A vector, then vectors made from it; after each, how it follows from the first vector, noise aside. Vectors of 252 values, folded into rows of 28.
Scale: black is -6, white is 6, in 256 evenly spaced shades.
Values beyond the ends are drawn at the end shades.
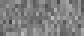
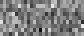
wrapped around, scaled up.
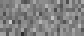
sign-scrambled.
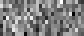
reversed, scaled up.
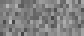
sign-scrambled.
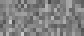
sign-scrambled.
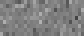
negated, partly zeroed.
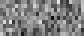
negated, scaled up.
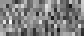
negated, scaled up.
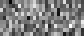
wrapped around, scaled up.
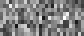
wrapped around, scaled up.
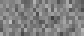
sign-scrambled.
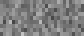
sign-scrambled.
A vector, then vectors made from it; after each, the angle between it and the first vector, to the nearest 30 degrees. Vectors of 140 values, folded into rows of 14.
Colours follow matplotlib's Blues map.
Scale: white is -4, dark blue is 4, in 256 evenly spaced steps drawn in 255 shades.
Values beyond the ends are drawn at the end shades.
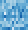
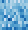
60 degrees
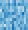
90 degrees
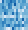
150 degrees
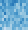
120 degrees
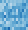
30 degrees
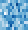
60 degrees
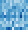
30 degrees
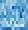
30 degrees
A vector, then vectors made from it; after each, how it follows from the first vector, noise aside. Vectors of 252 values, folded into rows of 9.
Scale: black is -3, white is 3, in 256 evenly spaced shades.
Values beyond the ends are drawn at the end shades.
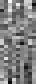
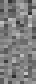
wrapped around, shrunk.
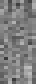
negated, shrunk.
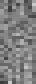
negated, shrunk.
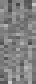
negated, shrunk.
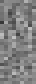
wrapped around, shrunk.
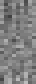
reversed, shrunk.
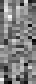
reversed, negated.
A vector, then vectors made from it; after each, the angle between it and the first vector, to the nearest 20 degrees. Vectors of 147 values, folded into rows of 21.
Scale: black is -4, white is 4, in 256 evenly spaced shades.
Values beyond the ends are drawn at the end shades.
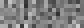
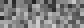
100 degrees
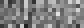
160 degrees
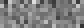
60 degrees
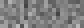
20 degrees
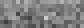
100 degrees
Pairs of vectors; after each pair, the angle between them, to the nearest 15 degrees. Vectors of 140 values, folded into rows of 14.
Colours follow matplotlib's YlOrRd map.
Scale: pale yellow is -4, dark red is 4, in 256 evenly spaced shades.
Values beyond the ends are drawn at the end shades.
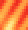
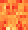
60 degrees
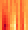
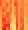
30 degrees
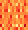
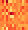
90 degrees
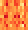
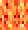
30 degrees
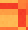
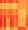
150 degrees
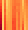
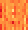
60 degrees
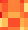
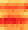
105 degrees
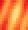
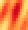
150 degrees
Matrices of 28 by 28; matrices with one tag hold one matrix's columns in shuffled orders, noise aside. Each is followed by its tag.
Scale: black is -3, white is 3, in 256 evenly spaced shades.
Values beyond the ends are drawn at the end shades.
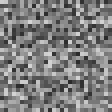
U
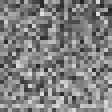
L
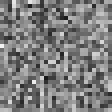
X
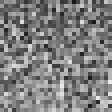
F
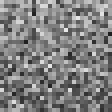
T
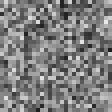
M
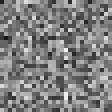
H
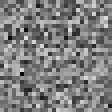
U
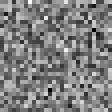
H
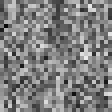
X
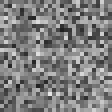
U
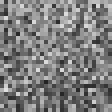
T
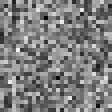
X
